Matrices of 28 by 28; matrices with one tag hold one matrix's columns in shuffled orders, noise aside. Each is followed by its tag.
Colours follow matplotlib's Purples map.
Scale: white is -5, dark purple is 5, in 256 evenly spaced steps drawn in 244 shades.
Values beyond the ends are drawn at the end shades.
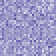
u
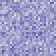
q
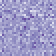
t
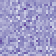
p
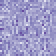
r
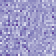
r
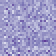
p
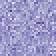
q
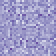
u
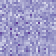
q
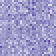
u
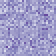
u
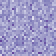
p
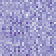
q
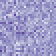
q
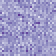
q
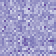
p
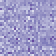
p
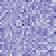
r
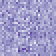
q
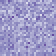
t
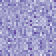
r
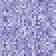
r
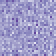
r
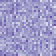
r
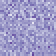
t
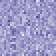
r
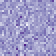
r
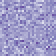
u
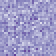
q
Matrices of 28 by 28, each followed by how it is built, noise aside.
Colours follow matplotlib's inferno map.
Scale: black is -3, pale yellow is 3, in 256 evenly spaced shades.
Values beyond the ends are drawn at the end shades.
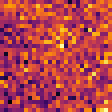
smooth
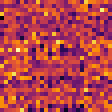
blocks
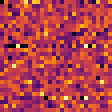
uneven rows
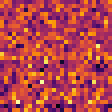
repeating columns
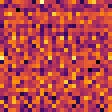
repeating columns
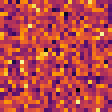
repeating columns
